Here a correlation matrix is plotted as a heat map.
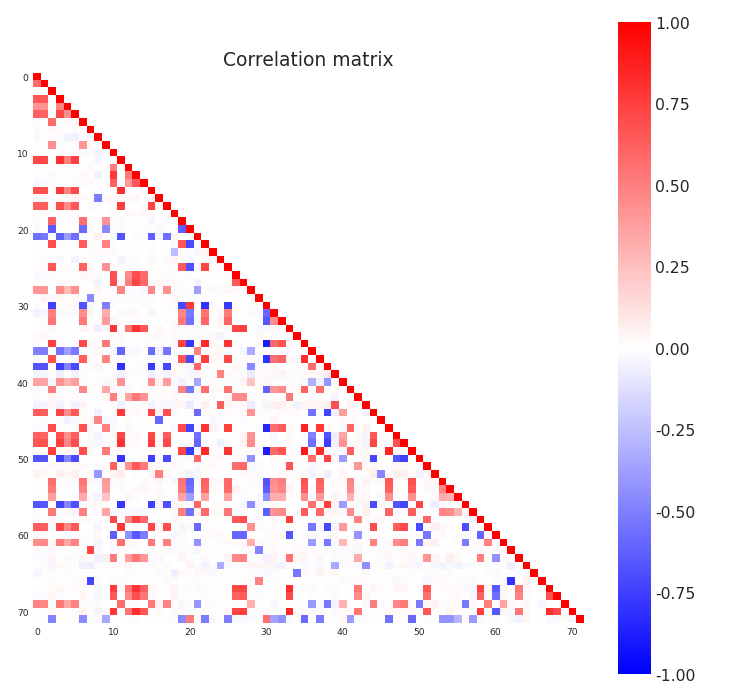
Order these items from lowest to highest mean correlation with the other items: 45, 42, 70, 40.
45, 40, 42, 70
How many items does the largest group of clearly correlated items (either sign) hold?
21
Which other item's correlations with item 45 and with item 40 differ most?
16
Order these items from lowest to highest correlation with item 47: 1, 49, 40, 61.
49, 40, 61, 1
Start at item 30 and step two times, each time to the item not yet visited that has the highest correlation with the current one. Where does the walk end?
71
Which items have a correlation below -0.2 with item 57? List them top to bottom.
20, 30, 71
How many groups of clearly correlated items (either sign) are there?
8
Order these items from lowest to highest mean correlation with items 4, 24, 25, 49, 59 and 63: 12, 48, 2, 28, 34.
34, 12, 28, 48, 2
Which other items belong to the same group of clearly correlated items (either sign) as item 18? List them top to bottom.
23
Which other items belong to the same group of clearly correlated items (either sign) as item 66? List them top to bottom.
7, 29, 62
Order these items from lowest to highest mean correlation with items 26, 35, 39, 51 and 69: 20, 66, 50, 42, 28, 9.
20, 50, 66, 28, 9, 42
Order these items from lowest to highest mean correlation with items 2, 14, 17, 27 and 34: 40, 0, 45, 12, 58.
45, 40, 0, 12, 58
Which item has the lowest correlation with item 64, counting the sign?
43
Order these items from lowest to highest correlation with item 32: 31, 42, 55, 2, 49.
42, 55, 31, 2, 49
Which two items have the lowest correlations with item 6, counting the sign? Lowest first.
30, 20
